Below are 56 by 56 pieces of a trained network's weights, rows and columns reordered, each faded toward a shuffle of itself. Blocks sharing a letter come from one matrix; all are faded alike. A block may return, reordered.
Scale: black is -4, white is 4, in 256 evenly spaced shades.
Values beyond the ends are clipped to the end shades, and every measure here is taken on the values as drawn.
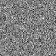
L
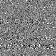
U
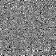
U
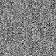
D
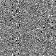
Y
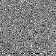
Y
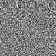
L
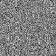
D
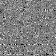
U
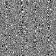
Y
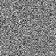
L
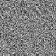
L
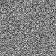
D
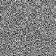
L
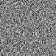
L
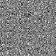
Y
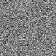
D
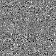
U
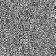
L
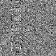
Y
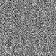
D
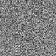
D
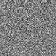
D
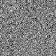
D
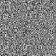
L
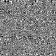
U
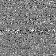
U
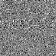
U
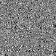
U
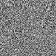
D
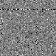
Y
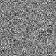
L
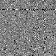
Y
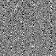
Y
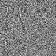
D
